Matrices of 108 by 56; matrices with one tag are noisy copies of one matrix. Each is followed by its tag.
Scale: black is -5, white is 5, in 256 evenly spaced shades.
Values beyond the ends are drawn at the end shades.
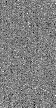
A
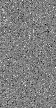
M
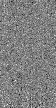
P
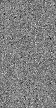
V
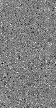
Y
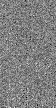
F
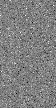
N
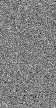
N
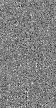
F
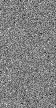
N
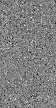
V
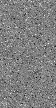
N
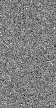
N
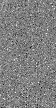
F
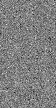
V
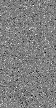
N
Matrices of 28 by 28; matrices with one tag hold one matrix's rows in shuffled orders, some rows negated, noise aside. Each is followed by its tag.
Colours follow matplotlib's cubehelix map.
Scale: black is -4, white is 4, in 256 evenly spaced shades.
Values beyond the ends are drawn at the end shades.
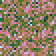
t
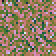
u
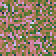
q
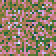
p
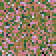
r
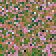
u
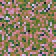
r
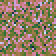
q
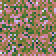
t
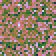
p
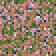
q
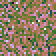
r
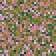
u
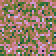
p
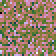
t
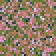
u
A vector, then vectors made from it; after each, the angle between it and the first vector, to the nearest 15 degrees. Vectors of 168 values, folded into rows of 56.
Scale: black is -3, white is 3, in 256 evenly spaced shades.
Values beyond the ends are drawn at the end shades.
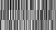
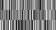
120 degrees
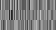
135 degrees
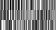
30 degrees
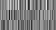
150 degrees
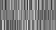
75 degrees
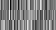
30 degrees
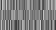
75 degrees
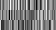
165 degrees
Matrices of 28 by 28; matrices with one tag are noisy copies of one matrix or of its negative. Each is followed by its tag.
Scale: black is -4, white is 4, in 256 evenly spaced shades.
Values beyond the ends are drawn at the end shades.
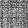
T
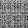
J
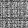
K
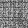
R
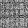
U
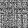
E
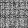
U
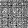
T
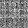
U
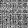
E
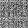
K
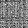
K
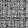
K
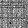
T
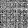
E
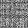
U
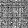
T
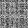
U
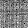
J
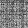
J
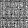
K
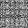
U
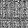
K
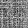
T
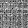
E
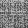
J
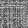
T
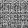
J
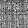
J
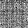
J
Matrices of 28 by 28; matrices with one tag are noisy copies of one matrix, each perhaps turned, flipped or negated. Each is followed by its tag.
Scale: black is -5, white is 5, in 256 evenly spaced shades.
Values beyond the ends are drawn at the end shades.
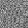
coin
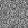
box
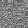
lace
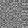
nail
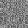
lace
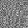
coin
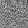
coin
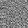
nail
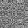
lace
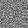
nail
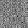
lace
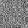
lace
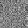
lace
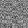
coin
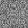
box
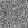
box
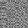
nail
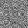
box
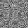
box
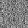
lace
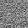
lace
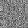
lace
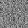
lace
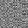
nail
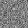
box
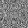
box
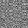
nail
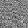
coin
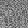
coin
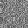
lace
